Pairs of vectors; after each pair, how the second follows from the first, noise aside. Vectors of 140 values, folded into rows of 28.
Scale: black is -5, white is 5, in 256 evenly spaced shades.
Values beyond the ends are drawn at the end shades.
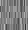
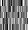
reversed, scaled up.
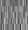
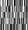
reversed, scaled up.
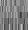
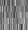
negated.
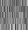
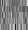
copied.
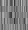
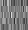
sign-scrambled.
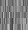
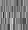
negated.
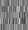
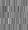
reversed, shrunk.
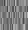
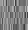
negated.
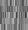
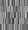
negated.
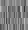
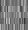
negated.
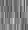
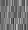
sign-scrambled.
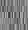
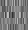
sign-scrambled.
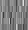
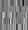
negated.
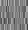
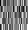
reversed, scaled up.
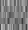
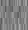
reversed, shrunk.
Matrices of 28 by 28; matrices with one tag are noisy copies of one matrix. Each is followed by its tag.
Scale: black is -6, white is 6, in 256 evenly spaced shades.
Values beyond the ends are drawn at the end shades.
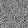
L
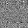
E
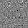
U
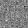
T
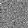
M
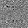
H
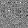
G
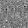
T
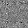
E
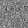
T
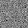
L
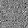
L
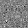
T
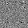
E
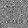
H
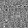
T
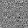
U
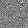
U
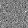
L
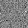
L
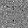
H
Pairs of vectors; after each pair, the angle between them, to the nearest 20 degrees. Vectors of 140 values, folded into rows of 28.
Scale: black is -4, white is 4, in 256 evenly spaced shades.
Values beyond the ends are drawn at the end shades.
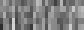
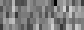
60 degrees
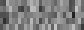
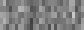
160 degrees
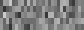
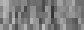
100 degrees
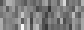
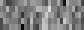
160 degrees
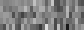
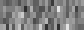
140 degrees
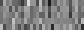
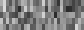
100 degrees
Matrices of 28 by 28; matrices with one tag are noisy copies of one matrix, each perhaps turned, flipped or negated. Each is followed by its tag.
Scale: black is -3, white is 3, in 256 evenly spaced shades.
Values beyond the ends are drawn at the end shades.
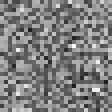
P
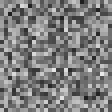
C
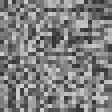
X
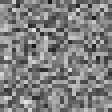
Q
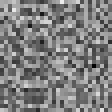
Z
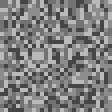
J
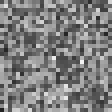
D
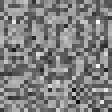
Z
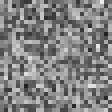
D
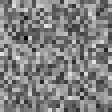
Q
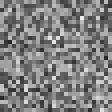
P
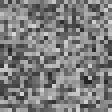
D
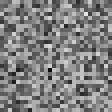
P
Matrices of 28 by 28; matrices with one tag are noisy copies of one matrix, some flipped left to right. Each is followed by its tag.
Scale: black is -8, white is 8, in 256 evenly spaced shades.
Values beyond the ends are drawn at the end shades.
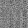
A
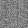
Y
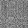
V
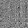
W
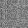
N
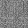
V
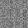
A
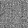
V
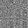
A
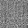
V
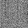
Y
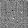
V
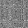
N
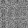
A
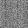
Y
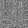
Y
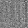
W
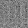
W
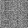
Y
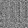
W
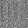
W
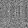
W
